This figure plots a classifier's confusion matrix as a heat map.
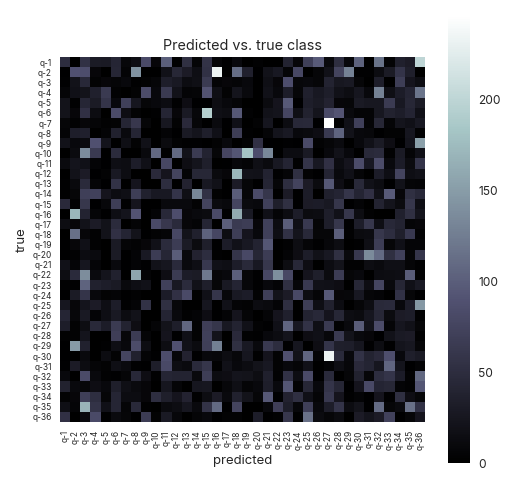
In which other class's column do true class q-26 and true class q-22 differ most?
q-8
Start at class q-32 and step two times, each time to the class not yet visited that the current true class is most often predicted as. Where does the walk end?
q-25
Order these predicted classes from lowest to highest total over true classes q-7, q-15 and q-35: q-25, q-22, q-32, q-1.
q-1, q-22, q-25, q-32
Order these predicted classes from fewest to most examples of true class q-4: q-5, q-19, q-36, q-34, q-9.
q-19, q-34, q-5, q-9, q-36
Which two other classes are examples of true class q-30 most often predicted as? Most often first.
q-27, q-25
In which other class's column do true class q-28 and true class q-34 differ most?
q-21
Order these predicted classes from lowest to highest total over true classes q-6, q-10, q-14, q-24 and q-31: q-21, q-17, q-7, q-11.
q-7, q-17, q-11, q-21
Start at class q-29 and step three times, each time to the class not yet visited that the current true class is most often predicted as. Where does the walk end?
q-18
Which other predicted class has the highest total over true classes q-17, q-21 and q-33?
q-23
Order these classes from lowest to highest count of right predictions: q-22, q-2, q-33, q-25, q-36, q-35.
q-36, q-33, q-25, q-2, q-35, q-22
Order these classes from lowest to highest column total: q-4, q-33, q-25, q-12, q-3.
q-4, q-33, q-12, q-25, q-3
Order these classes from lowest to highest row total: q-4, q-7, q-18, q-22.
q-7, q-4, q-18, q-22
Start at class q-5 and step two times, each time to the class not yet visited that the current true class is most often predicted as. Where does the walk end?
q-3
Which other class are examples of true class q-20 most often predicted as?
q-31
